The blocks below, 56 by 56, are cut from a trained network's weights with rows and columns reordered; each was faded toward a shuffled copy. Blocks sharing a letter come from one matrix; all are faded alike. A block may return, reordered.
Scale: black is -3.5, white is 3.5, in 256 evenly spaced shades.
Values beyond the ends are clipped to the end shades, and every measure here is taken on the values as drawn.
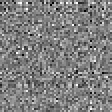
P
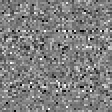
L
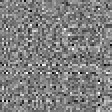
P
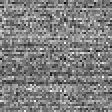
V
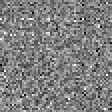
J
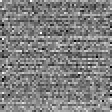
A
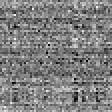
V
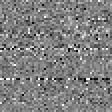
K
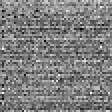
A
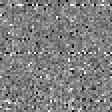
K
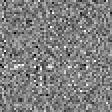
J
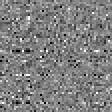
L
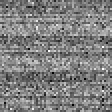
A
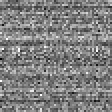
V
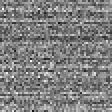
V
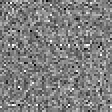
J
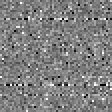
K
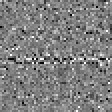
K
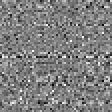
P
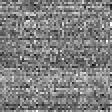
V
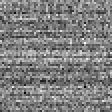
A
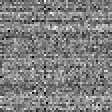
V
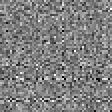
P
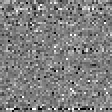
K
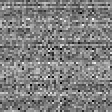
V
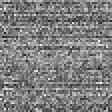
V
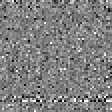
K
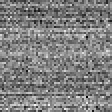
A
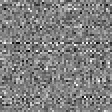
P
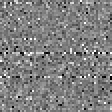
K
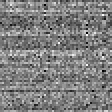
V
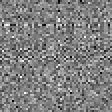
P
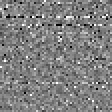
K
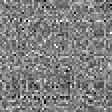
P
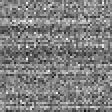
V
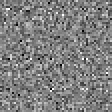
J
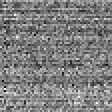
A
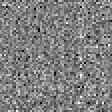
J
